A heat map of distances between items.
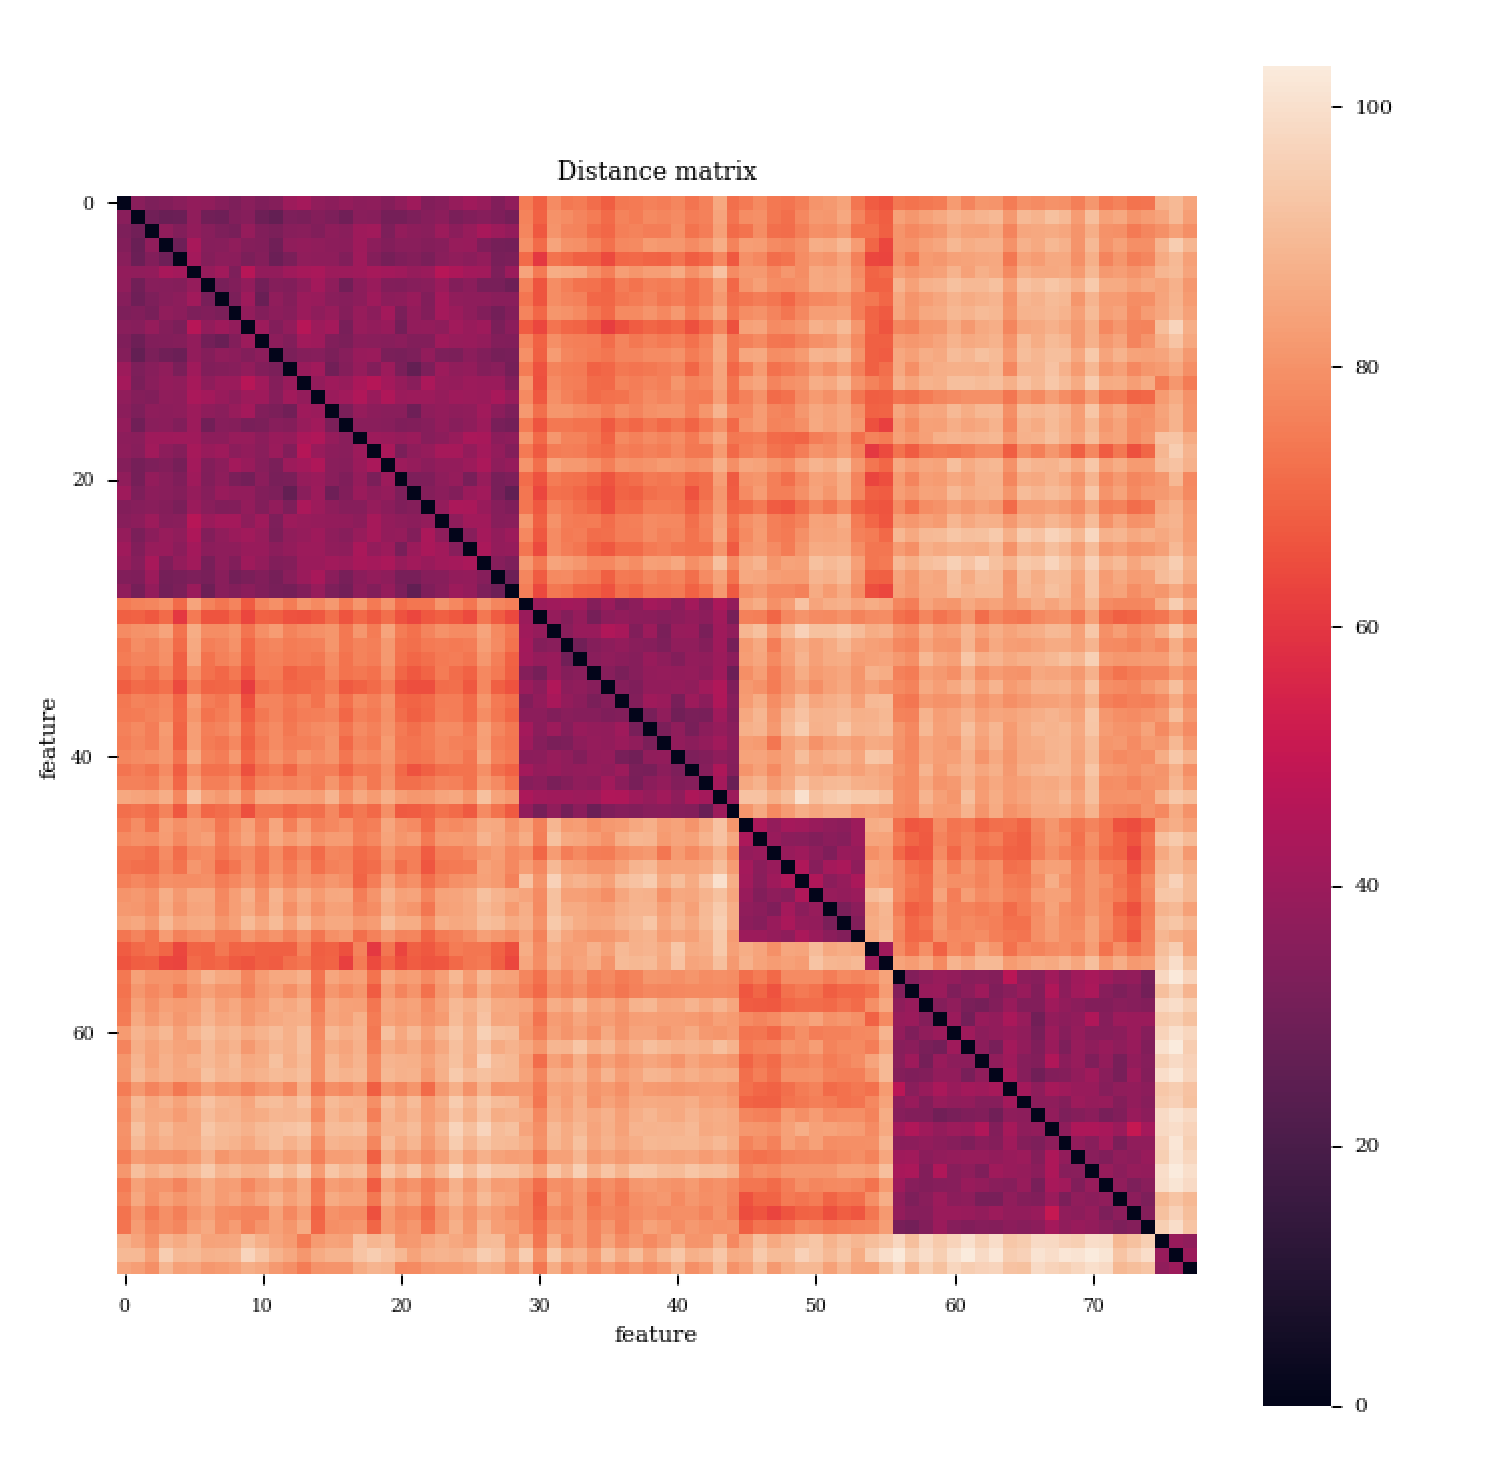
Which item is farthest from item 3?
76
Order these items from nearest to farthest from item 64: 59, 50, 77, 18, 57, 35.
57, 59, 18, 50, 35, 77
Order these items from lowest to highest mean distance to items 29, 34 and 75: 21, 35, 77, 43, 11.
35, 43, 77, 21, 11
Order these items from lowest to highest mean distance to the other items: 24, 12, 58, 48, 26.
12, 24, 26, 58, 48
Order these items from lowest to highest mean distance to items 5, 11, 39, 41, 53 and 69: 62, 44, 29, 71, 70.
44, 29, 71, 62, 70
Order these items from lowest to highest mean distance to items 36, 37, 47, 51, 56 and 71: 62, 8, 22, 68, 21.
62, 68, 22, 21, 8
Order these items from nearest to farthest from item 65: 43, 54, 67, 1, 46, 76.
67, 46, 54, 43, 1, 76
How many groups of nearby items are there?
6
